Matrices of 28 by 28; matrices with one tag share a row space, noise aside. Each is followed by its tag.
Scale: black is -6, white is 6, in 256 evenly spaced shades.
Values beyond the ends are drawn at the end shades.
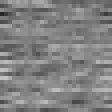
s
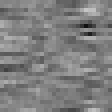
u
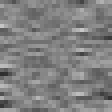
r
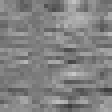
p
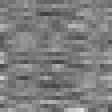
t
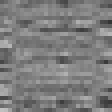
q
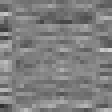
q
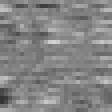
s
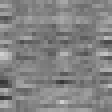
q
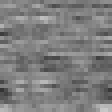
s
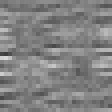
s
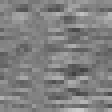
p
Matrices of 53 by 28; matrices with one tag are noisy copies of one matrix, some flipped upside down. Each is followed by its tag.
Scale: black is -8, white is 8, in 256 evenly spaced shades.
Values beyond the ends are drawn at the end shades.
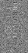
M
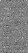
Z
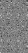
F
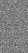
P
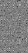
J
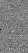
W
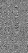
P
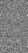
F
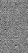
P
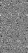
F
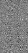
W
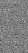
P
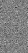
P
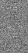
M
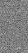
J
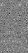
J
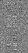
M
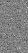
J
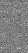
J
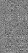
W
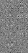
W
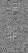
M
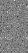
F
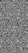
F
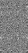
F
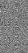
P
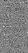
Z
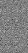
P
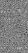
J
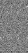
F
